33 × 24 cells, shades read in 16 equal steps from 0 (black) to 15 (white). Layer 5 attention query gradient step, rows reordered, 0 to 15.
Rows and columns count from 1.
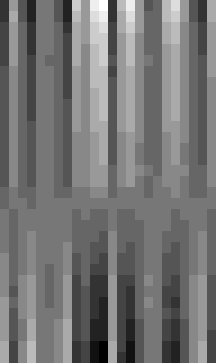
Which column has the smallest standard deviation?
5
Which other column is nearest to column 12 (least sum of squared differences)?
11
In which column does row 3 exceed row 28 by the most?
12
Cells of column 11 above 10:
8
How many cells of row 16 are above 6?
15
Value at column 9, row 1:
12
